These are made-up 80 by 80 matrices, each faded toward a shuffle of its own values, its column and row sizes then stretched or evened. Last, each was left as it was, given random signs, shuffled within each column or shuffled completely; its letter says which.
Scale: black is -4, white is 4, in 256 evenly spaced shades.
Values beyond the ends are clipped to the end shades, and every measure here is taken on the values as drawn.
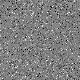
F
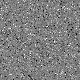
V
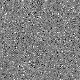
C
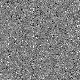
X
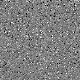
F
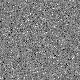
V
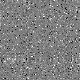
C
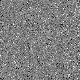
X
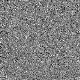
F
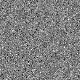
X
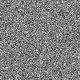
V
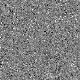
X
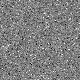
V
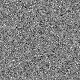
V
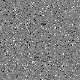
F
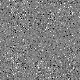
C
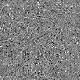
C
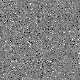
C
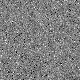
V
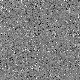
F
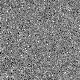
X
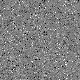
X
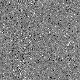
X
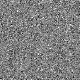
C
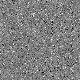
X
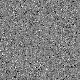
X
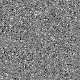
X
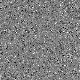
F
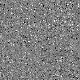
F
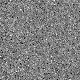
V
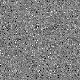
C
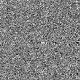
C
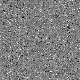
X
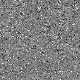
F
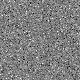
V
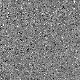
F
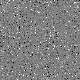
F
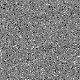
C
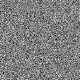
C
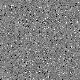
F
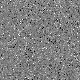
X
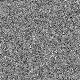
V
